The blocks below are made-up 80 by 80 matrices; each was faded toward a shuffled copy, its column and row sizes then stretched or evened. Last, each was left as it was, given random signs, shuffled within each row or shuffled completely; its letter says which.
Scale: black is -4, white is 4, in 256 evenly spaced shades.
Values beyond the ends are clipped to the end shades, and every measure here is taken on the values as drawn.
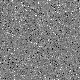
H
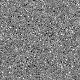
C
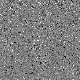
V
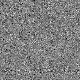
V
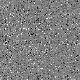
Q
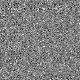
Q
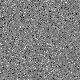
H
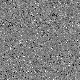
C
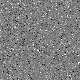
H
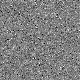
H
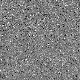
C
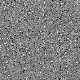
V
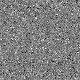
C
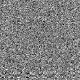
Q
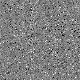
V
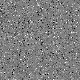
V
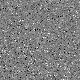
H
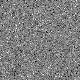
C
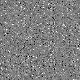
Q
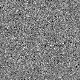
C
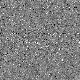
C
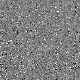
V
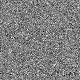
C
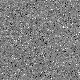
H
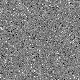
H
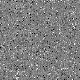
Q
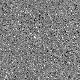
H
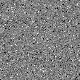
C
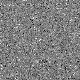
C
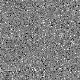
Q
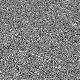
C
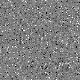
Q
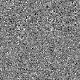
Q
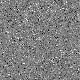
H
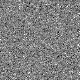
V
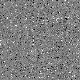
V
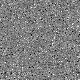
C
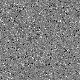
C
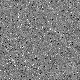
H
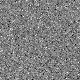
H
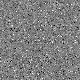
C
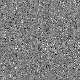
V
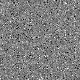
V
